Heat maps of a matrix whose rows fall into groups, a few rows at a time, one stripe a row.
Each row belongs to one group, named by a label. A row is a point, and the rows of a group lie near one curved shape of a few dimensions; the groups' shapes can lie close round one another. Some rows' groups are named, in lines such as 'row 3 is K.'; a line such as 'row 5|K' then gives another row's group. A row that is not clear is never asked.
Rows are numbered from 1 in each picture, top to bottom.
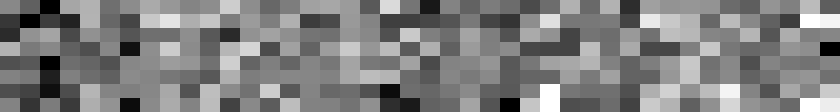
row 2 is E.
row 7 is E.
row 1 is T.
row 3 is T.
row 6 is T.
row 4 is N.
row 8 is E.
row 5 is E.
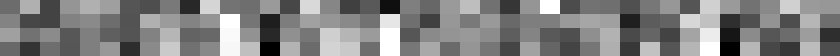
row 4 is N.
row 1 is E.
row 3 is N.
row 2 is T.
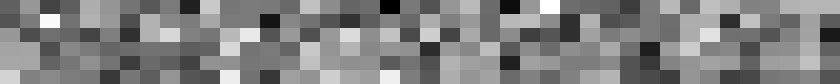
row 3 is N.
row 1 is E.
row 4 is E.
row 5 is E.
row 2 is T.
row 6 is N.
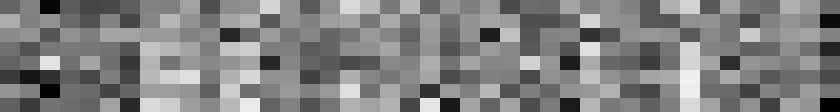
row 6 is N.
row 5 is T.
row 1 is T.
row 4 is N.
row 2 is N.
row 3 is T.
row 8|N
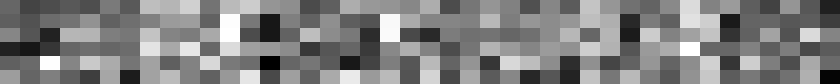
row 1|N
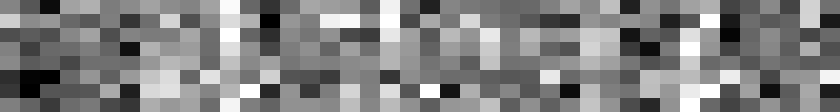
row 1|T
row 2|N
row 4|T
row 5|N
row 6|E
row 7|N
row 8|T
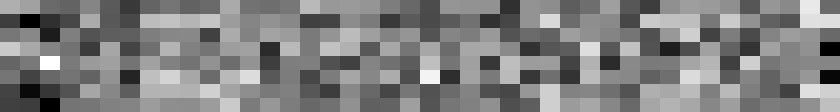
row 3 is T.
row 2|E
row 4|N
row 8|E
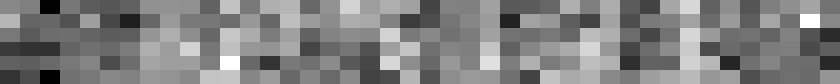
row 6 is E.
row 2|E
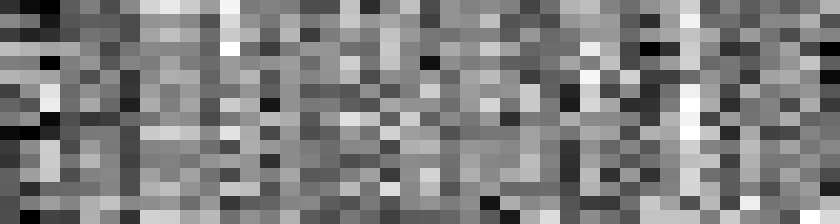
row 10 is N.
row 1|E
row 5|T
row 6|N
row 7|T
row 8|T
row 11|T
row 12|T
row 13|T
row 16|E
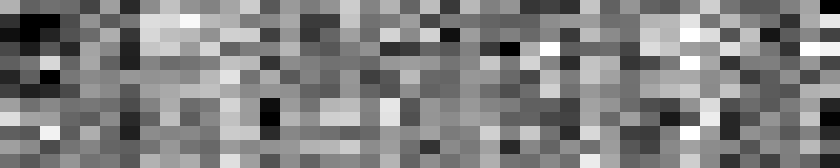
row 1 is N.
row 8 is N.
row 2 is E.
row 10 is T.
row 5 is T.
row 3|N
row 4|E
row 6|E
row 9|N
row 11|E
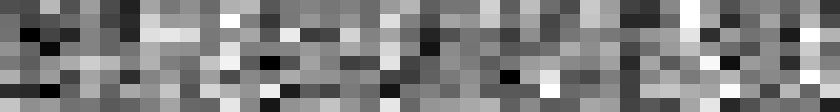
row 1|T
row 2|T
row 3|E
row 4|T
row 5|T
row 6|E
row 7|E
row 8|N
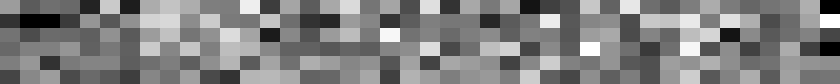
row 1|N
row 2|E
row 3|N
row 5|E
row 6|T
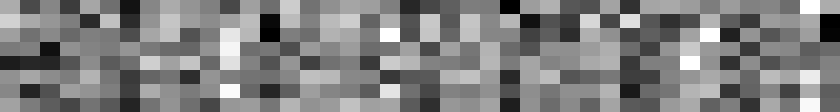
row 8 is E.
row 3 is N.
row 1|E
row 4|E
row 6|E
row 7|T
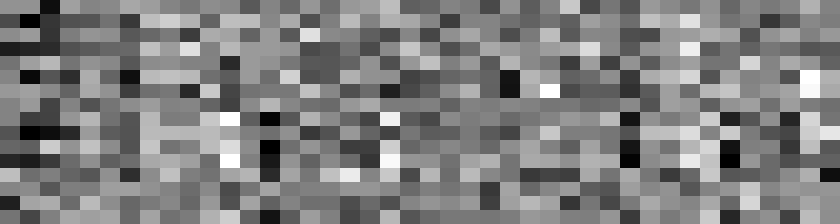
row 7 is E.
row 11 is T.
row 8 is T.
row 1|T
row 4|N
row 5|T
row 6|E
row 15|T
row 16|T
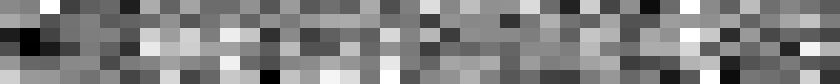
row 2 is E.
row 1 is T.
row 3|N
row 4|E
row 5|N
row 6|N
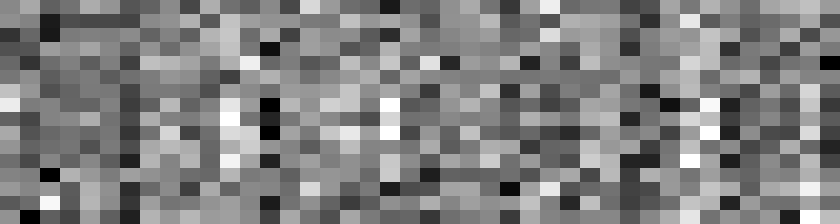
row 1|E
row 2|T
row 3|E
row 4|T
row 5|N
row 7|E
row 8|N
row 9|T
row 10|N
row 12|T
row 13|T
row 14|E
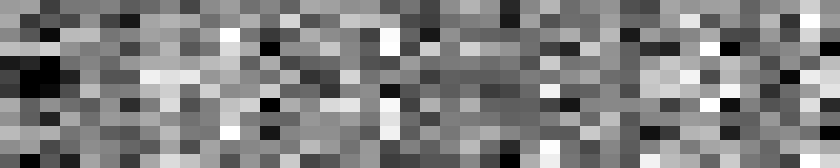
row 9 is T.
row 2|E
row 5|E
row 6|E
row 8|N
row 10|N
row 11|E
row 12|E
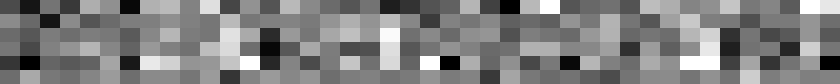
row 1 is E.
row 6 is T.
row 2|T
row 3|N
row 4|T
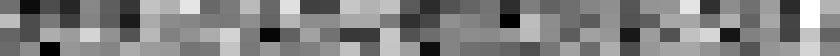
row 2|E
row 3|T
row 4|T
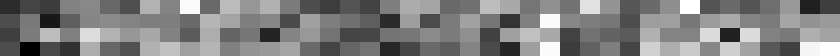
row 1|N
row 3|T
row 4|E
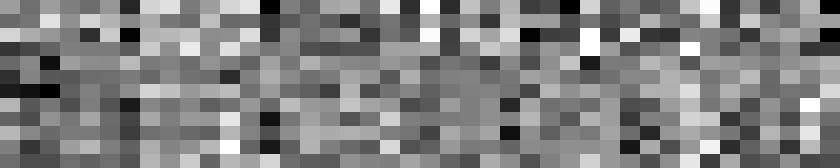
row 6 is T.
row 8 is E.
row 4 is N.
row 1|N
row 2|T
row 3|N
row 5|T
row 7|E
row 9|T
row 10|E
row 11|T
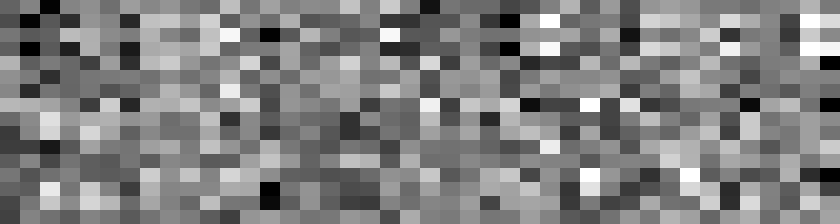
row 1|T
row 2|E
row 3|T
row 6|E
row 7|N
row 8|N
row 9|T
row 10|T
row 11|E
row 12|T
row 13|N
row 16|T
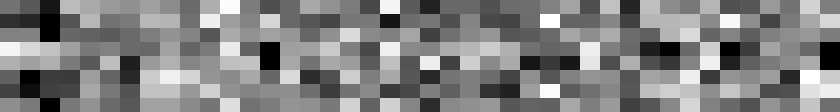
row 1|T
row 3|T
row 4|N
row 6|E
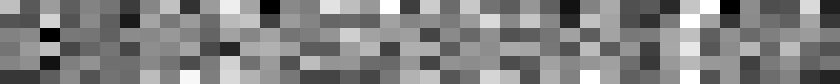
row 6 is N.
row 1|N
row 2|T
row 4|T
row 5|E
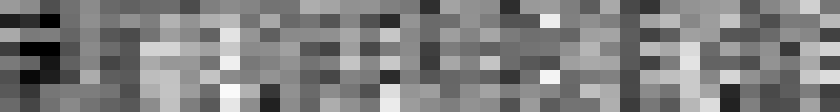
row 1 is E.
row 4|E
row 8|N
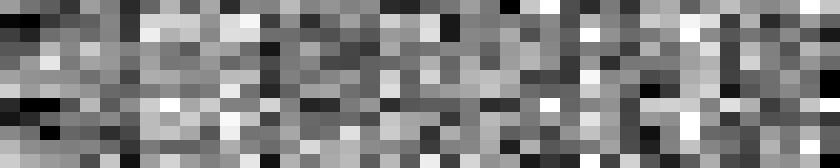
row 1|E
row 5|T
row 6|N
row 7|N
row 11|E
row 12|N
